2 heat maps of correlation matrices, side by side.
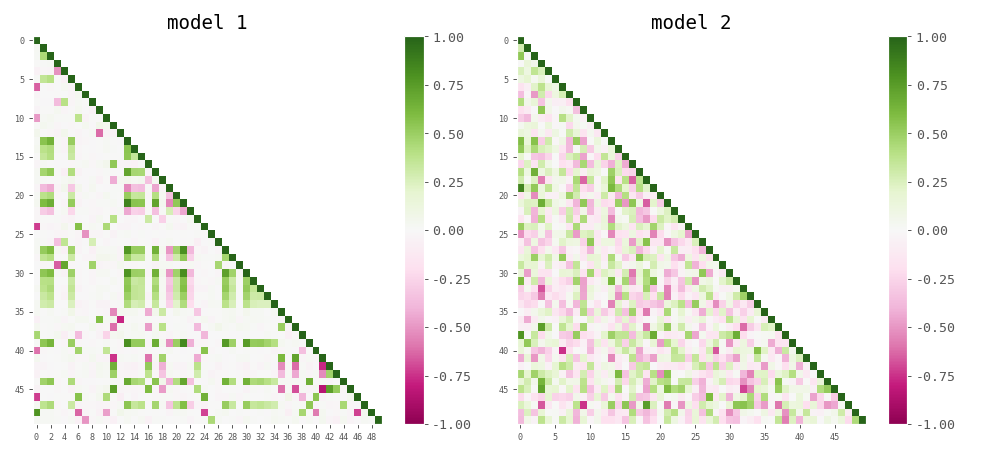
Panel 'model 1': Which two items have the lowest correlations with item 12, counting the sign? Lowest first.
36, 9
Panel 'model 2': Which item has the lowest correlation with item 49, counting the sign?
38
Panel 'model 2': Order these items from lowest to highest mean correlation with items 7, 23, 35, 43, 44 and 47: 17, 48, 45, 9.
17, 48, 9, 45
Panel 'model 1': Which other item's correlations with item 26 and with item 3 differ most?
29
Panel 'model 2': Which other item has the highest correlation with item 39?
1
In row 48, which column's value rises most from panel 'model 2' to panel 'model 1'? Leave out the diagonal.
0
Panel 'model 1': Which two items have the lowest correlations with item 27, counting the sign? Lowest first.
19, 22
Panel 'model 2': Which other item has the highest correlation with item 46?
27
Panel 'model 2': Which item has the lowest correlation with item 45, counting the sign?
32
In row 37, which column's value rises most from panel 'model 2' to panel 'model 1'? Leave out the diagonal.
18
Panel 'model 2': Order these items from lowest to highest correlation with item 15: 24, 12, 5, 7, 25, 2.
2, 25, 5, 24, 7, 12
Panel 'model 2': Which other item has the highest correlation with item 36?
30
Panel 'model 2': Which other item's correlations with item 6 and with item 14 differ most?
40
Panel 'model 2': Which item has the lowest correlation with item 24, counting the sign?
25
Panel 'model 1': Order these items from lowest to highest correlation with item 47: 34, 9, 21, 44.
9, 34, 44, 21
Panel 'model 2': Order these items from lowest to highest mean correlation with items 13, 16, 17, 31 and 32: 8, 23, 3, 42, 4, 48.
23, 3, 48, 42, 4, 8
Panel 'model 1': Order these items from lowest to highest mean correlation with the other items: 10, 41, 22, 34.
22, 41, 10, 34
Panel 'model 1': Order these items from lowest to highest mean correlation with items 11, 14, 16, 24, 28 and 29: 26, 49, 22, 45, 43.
22, 49, 26, 43, 45
